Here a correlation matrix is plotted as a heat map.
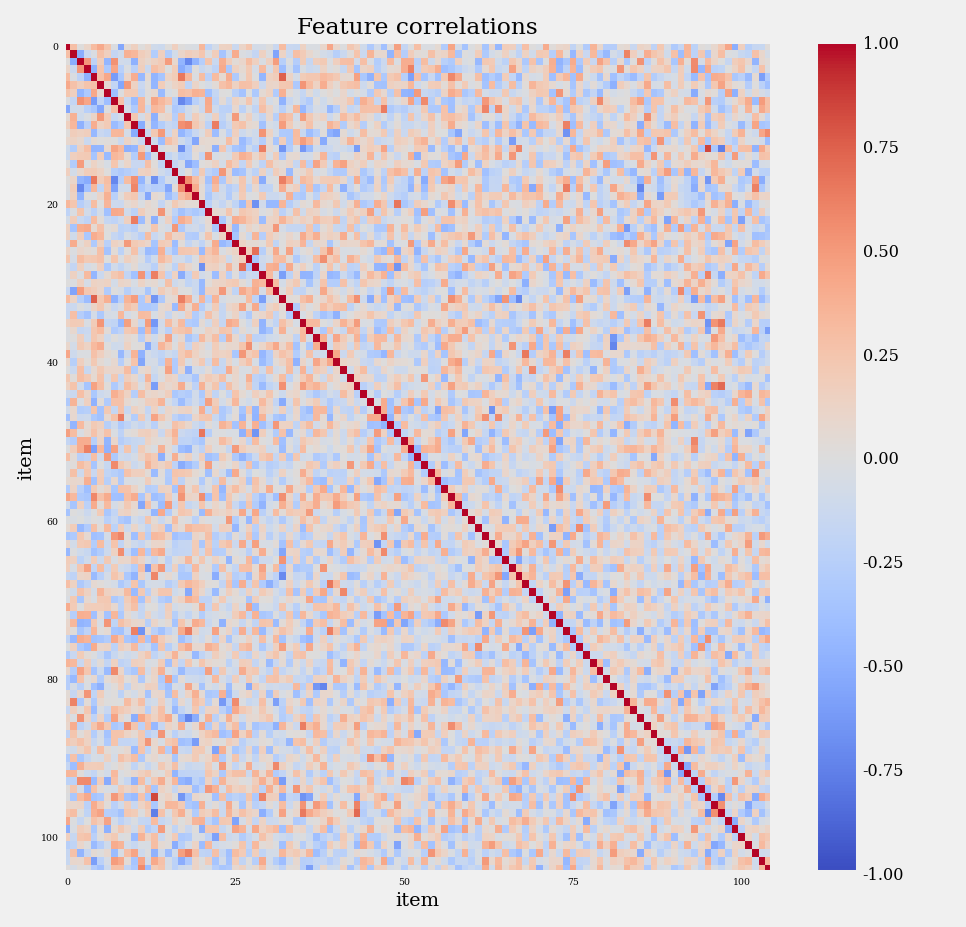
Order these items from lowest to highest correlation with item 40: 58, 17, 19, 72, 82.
82, 19, 17, 72, 58
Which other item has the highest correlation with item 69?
41
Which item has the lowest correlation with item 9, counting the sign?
13
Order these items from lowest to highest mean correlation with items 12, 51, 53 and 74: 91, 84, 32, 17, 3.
17, 91, 32, 84, 3
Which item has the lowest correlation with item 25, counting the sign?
98
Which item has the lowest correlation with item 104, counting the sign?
36
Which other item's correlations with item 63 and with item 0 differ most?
49
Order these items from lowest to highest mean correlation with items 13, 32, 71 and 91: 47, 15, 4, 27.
47, 15, 4, 27
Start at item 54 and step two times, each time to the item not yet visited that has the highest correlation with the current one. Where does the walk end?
18
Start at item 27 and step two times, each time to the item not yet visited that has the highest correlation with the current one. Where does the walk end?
66
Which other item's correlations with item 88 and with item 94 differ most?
76
